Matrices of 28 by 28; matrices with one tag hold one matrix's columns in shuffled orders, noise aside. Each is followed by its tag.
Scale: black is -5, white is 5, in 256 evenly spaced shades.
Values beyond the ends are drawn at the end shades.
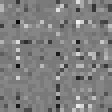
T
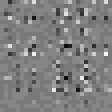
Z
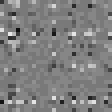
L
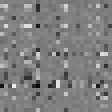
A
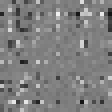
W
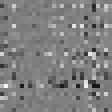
A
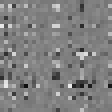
A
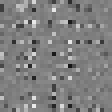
T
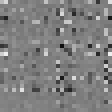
Z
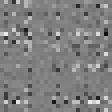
L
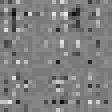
W
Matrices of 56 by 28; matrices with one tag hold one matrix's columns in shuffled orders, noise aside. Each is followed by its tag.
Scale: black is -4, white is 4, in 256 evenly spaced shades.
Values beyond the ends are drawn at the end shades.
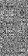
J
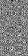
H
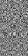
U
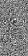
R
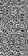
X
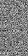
X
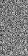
H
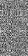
J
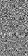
U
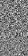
U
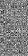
J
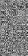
J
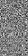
U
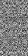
X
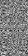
X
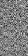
U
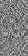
U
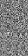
U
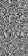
U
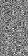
H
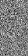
U
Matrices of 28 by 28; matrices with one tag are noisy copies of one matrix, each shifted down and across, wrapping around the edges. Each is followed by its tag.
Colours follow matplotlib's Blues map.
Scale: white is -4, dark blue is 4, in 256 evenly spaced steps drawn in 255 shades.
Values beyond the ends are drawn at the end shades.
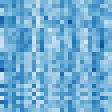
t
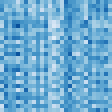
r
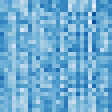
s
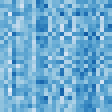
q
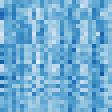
t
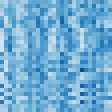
t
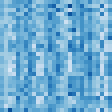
t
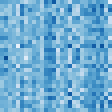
q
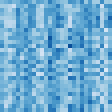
t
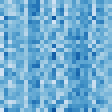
q
